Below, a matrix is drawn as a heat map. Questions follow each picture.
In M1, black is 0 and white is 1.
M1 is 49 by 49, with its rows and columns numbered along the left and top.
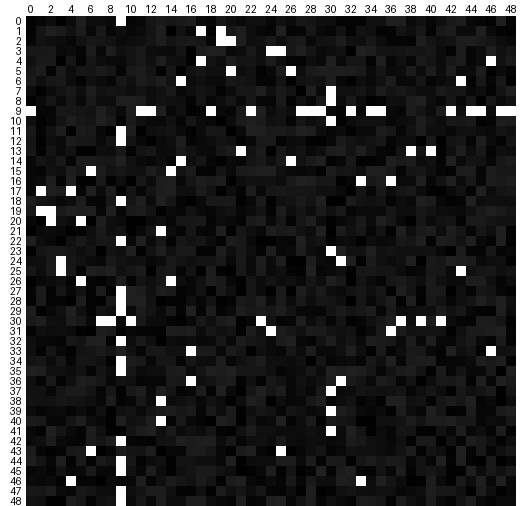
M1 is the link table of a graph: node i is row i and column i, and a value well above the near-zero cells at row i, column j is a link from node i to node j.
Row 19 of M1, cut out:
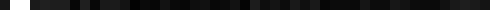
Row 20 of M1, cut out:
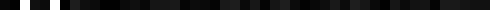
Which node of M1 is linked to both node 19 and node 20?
node 2
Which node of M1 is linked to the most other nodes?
node 9
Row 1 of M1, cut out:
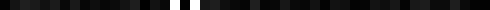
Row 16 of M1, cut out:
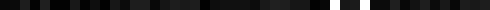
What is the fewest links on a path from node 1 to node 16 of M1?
5
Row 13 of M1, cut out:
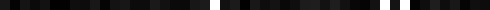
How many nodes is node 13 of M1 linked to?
3
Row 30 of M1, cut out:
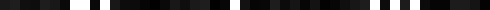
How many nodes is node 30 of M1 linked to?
7
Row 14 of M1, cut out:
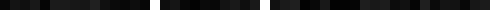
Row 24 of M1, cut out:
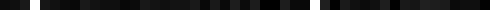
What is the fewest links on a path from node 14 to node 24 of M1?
6
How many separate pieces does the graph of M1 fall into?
4
